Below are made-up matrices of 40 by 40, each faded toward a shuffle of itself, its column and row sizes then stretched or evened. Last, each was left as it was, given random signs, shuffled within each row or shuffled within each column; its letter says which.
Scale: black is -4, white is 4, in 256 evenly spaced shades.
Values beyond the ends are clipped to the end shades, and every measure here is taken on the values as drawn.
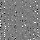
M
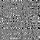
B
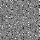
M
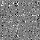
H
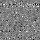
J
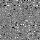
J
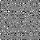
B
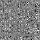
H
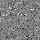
J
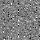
M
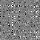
H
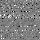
J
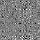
B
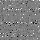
J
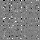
B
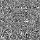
H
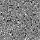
M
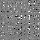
H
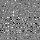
J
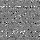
J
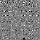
H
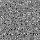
J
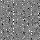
M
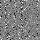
M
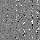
M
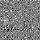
H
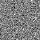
M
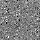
M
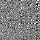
H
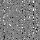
M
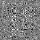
H
